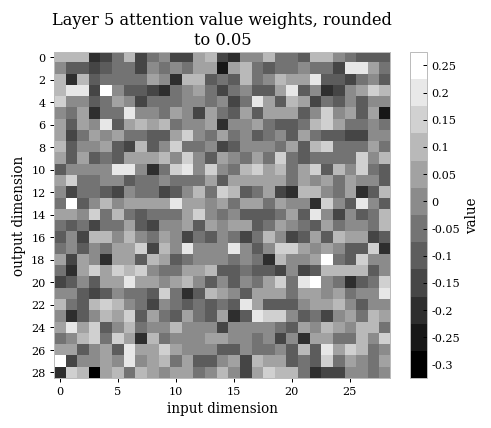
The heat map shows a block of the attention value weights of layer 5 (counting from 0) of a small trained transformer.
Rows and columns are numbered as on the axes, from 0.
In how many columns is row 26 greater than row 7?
13
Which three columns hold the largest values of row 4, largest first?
17, 0, 20
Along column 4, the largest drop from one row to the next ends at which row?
4
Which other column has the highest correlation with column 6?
24
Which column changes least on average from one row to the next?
12
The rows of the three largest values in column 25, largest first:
1, 26, 19
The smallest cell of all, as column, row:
3, 28
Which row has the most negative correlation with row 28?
22
